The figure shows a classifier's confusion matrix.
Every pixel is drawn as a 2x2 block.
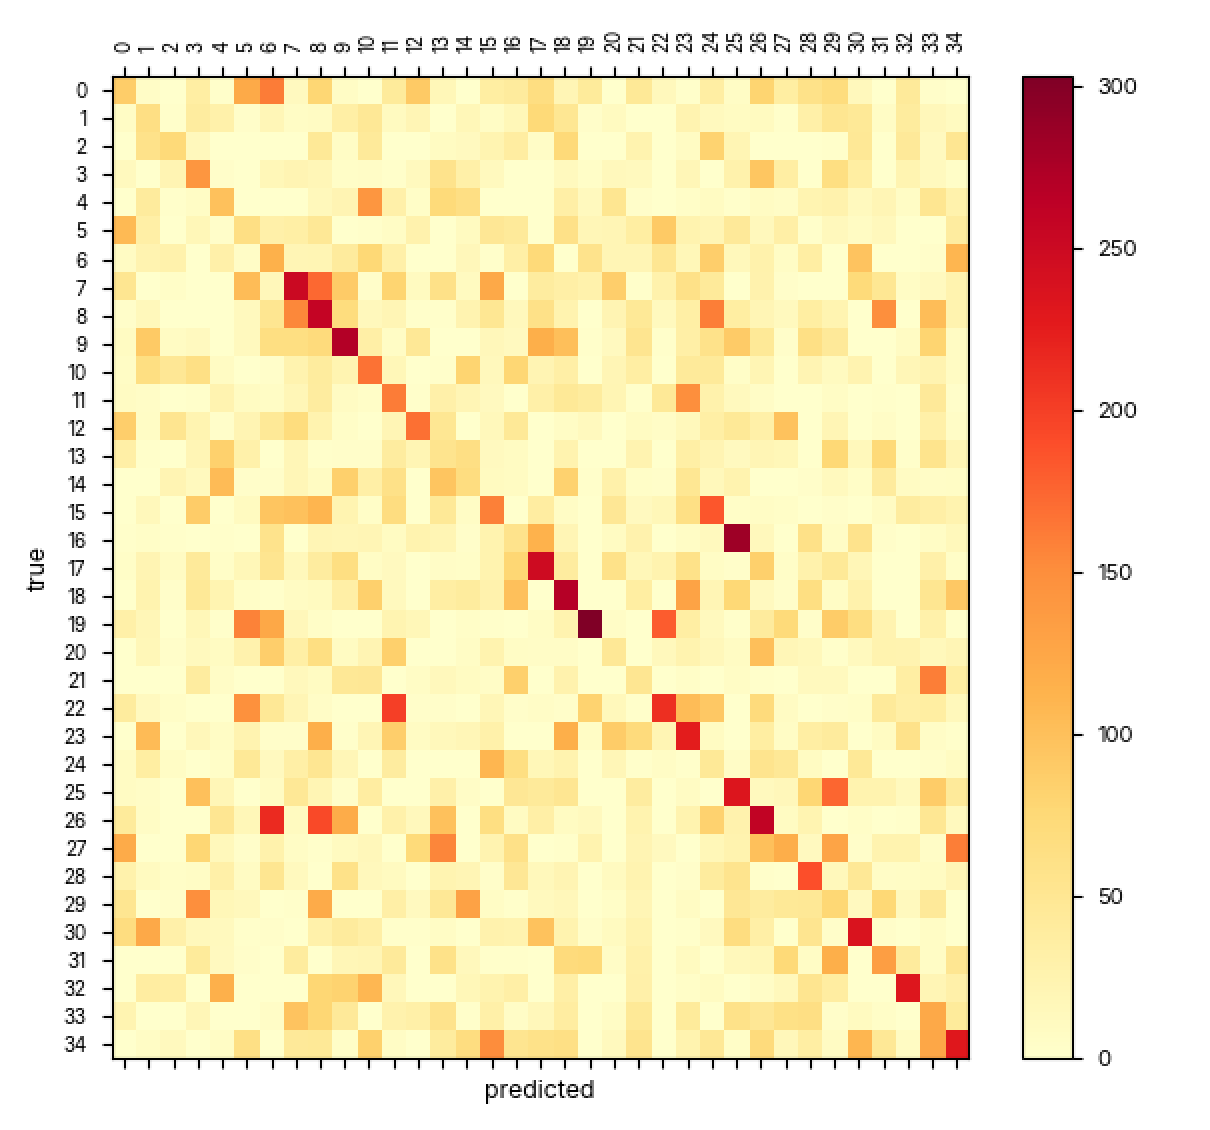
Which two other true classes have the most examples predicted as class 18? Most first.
23, 9
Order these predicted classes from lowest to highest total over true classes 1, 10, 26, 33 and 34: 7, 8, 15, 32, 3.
32, 3, 7, 15, 8
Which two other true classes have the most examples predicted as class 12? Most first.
0, 27
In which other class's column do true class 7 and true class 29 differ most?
3
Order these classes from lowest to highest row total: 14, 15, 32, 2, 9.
2, 14, 32, 15, 9
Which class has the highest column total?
8
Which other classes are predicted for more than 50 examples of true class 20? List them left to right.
6, 8, 11, 26
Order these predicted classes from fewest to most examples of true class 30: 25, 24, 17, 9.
24, 9, 25, 17
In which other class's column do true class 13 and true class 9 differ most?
17
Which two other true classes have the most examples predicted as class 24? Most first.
15, 8
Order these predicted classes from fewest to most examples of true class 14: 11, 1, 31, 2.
1, 2, 31, 11
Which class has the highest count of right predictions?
19
